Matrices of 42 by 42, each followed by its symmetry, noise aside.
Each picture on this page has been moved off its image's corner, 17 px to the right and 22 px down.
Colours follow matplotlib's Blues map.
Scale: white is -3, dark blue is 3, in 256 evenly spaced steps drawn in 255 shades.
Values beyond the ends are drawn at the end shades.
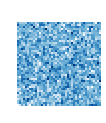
no symmetry.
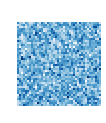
no symmetry.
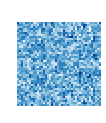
mirrored top to bottom.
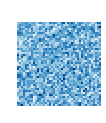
symmetric.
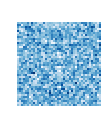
mirrored left to right.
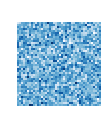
no symmetry.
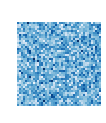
mirrored top to bottom.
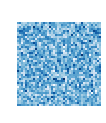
mirrored left to right.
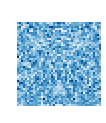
mirrored left to right.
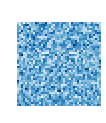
mirrored left to right.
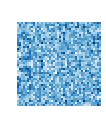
mirrored top to bottom.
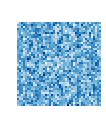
mirrored top to bottom.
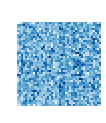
mirrored top to bottom.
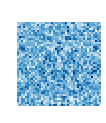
mirrored left to right.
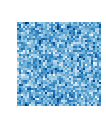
mirrored top to bottom.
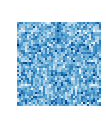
mirrored left to right.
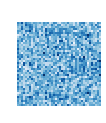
mirrored top to bottom.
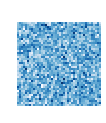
no symmetry.
